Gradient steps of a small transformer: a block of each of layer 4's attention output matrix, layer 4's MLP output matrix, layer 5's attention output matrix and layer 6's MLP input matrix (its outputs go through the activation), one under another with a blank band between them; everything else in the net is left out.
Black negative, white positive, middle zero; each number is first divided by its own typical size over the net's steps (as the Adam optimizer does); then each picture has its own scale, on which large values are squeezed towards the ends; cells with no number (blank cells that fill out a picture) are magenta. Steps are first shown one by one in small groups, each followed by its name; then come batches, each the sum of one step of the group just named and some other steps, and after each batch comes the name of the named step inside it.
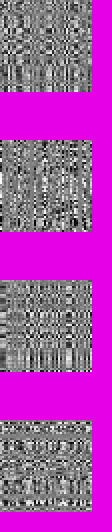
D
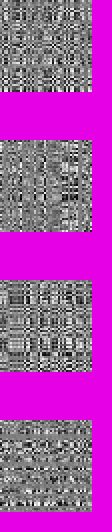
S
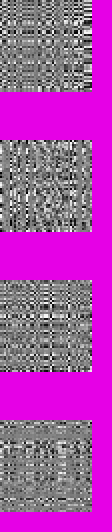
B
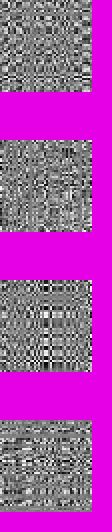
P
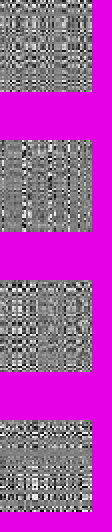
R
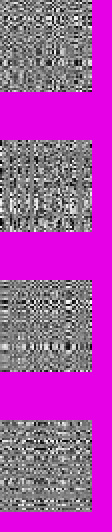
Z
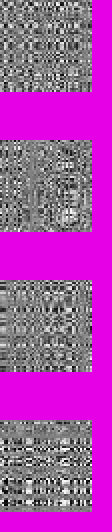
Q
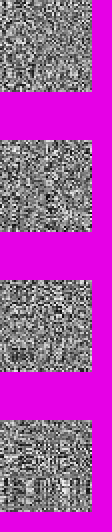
Q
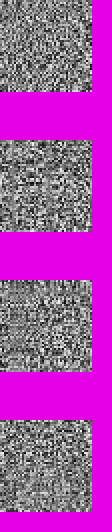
D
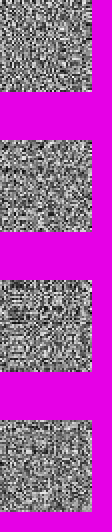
P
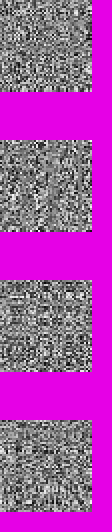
P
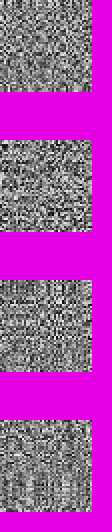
D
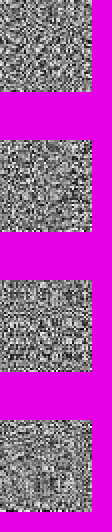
S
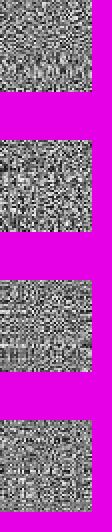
Z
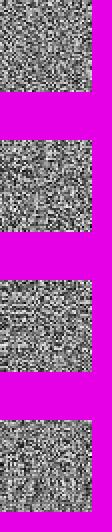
Z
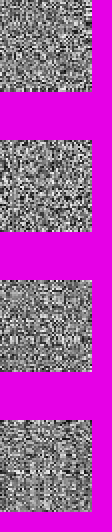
B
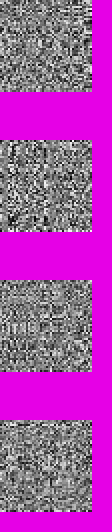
B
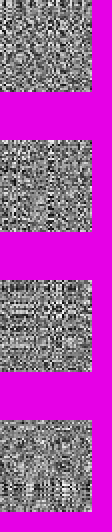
P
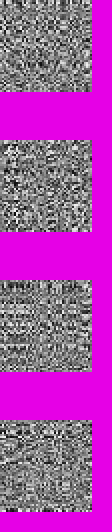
R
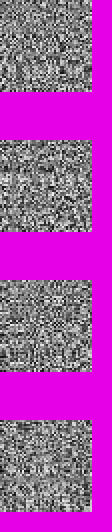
D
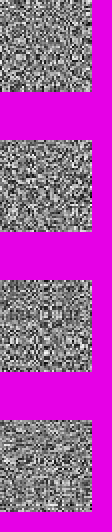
P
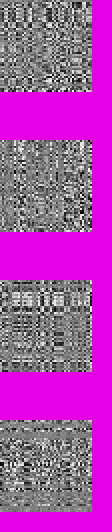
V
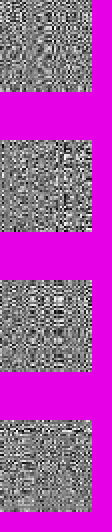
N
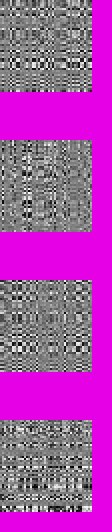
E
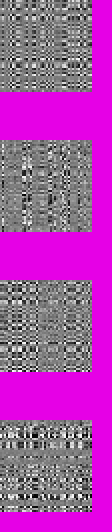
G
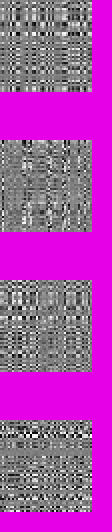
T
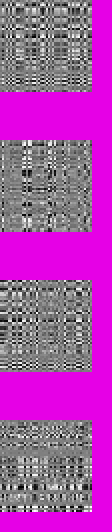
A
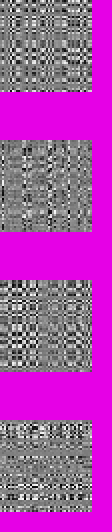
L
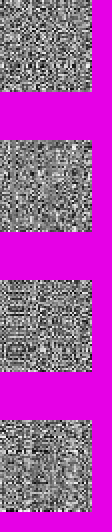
G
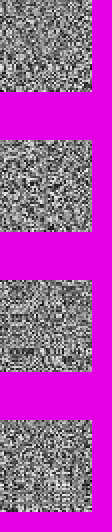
A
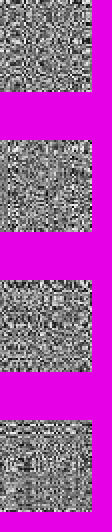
V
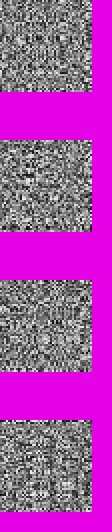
E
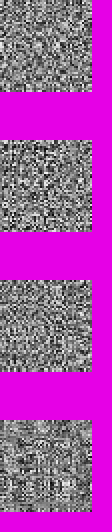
L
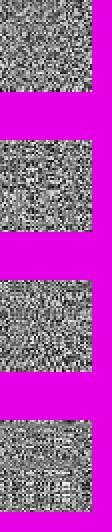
G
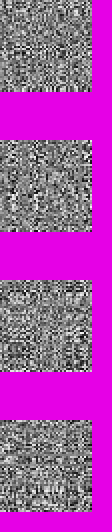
G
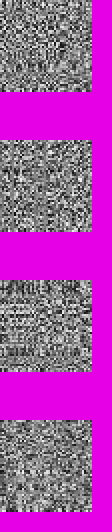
A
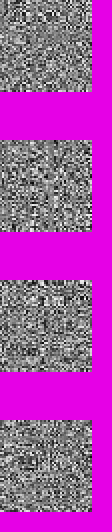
N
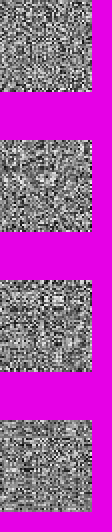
V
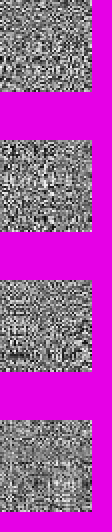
E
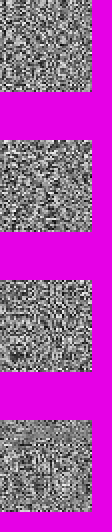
E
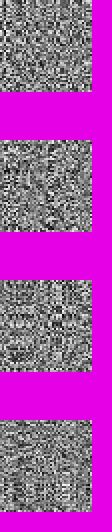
T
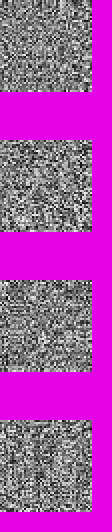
G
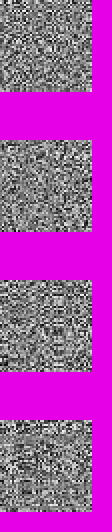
N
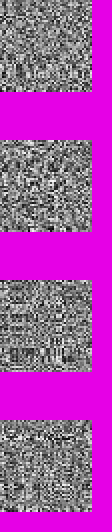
A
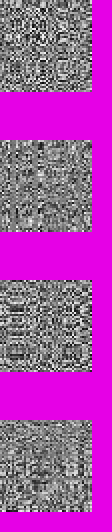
A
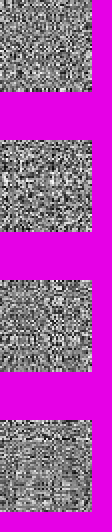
N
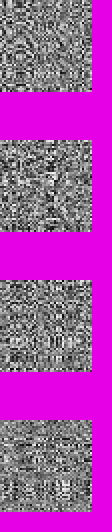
L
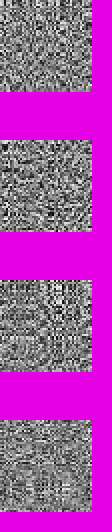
N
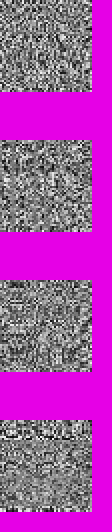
L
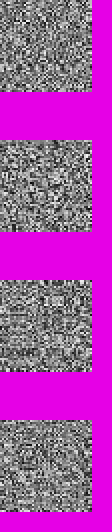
N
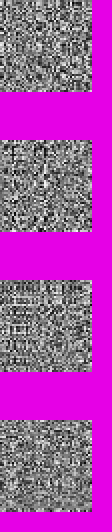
V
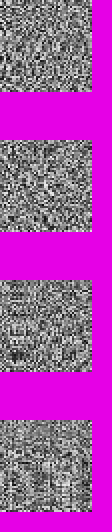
L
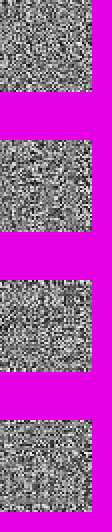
A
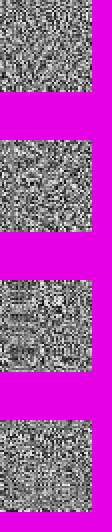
N
